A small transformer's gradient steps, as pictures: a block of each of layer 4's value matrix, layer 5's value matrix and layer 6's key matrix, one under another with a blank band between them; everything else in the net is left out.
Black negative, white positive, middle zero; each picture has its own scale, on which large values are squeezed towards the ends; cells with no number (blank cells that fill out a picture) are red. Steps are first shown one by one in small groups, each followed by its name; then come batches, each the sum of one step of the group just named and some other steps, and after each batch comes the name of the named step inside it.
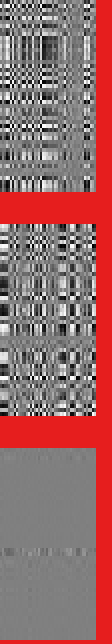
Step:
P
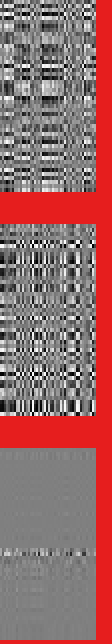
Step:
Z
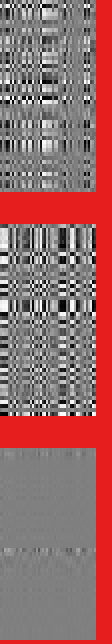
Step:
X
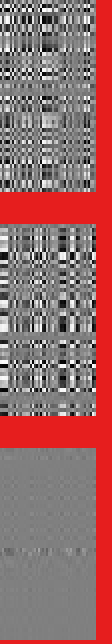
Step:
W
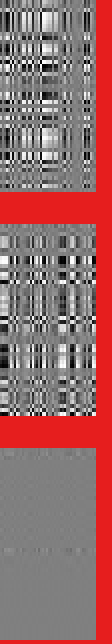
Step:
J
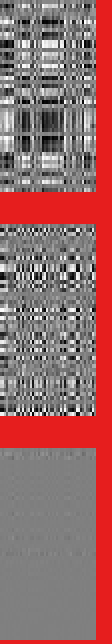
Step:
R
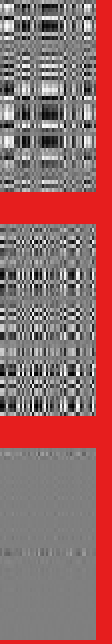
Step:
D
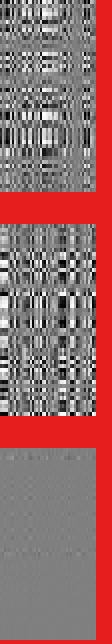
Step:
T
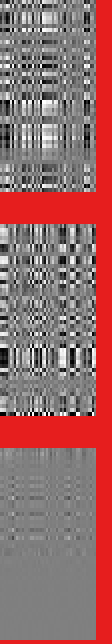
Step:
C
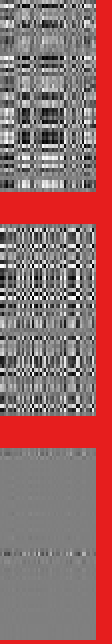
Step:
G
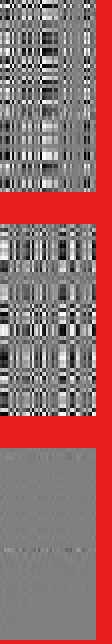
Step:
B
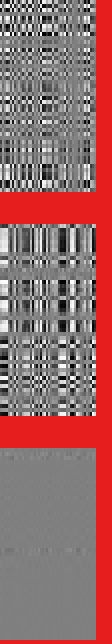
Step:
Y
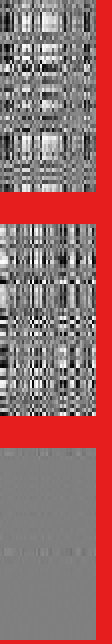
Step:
J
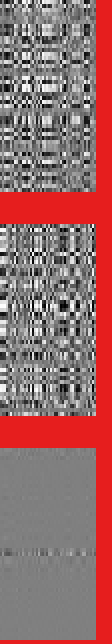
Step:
X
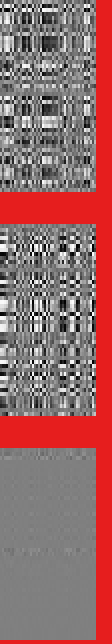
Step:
W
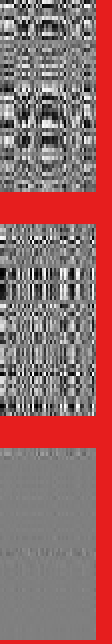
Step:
D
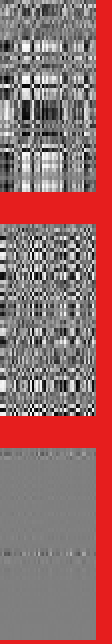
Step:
G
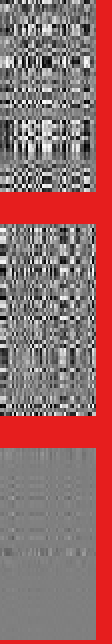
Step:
C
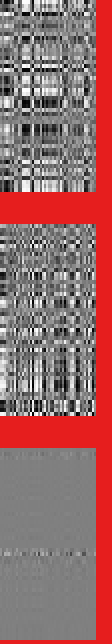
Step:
Z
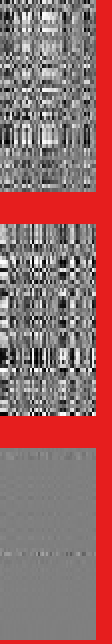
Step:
T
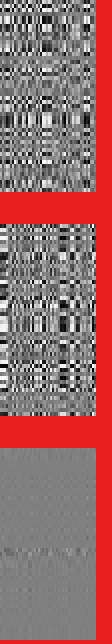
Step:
W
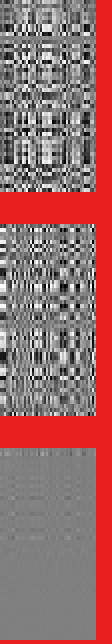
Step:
C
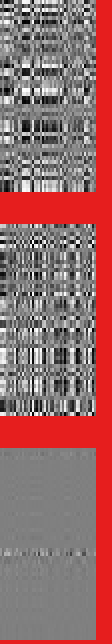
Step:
Z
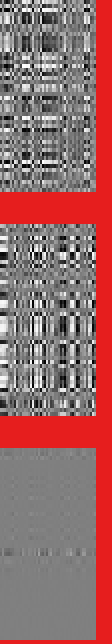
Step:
W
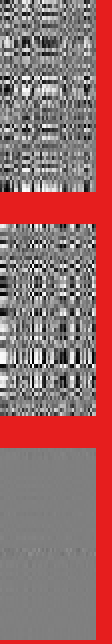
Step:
P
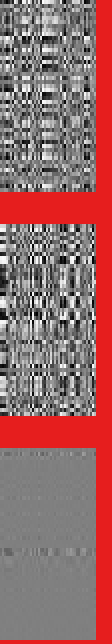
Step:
J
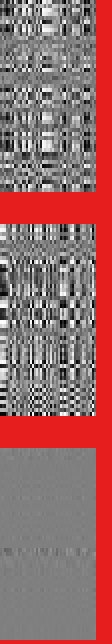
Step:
T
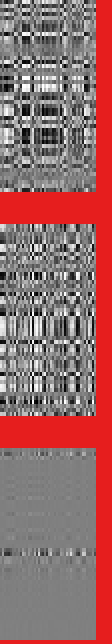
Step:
G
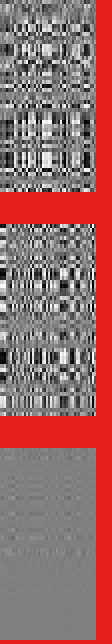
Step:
C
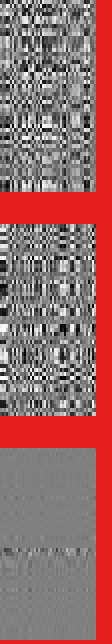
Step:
P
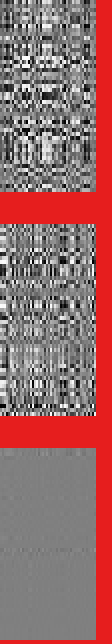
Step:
J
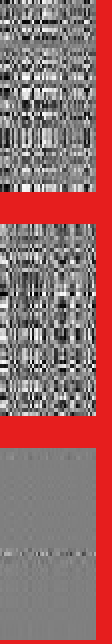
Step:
T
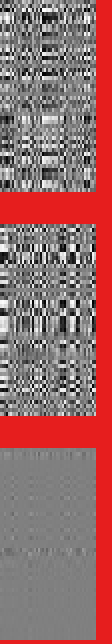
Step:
W
